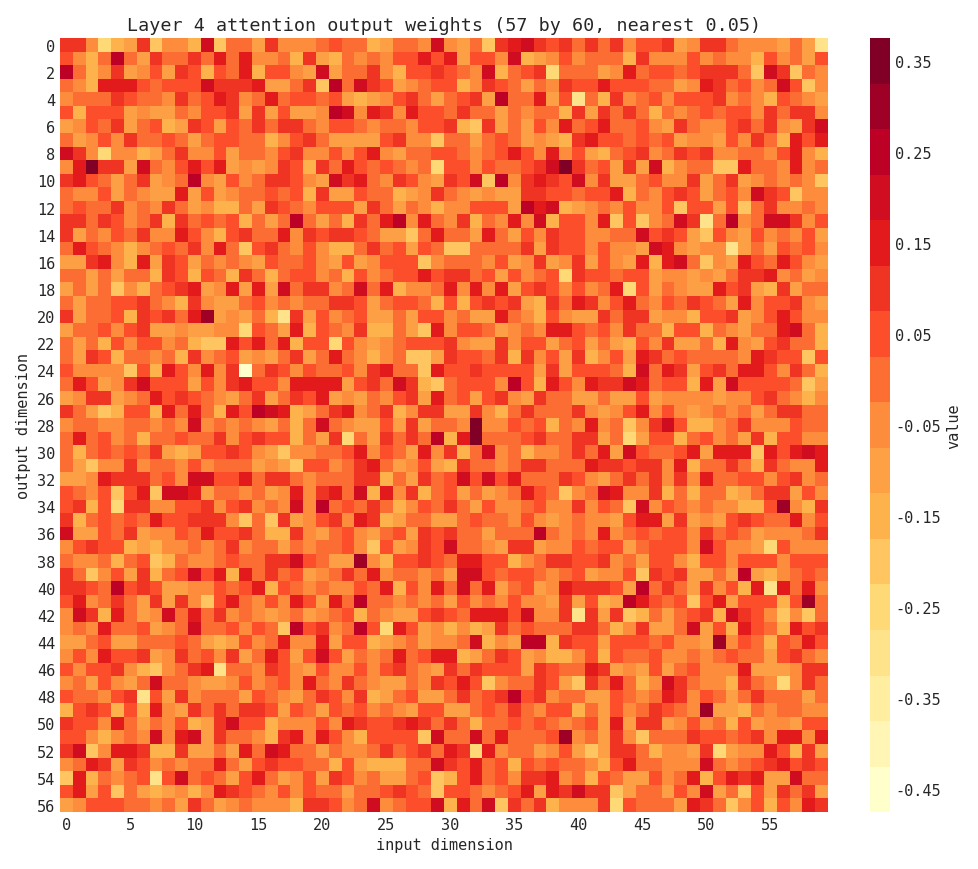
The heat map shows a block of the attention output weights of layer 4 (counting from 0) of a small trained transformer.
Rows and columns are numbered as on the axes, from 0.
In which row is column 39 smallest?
17
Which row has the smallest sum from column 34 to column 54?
52
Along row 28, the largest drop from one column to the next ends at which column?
33
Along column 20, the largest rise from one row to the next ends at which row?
2
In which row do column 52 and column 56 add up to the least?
47
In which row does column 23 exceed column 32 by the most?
43
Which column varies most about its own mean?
32
